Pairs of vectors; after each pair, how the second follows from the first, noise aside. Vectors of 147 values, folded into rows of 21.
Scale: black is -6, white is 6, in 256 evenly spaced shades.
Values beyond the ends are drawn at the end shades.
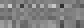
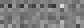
sign-scrambled.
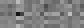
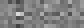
negated.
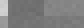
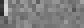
sign-scrambled.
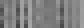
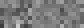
sign-scrambled.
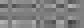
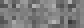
sign-scrambled.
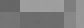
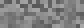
sign-scrambled.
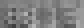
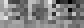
reversed, scaled up.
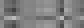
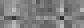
negated.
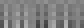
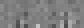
negated, partly zeroed.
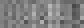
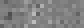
reversed, partly zeroed.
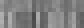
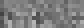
sign-scrambled.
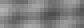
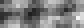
reversed, scaled up.
